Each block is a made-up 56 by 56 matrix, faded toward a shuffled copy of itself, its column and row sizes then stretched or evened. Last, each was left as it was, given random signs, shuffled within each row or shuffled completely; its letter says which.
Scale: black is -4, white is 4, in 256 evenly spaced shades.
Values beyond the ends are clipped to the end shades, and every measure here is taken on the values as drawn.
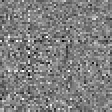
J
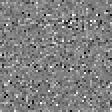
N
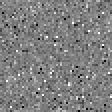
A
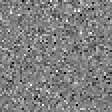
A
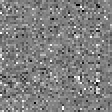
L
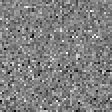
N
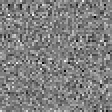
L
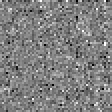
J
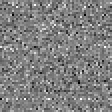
N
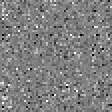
J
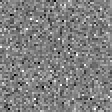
A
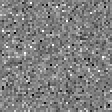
A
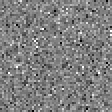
A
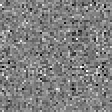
L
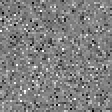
A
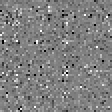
J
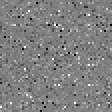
N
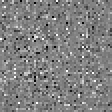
J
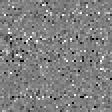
N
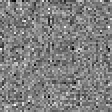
L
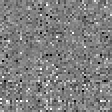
L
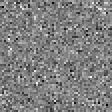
N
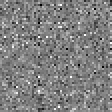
J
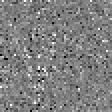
J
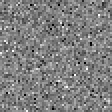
A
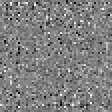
J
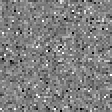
N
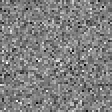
N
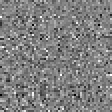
L
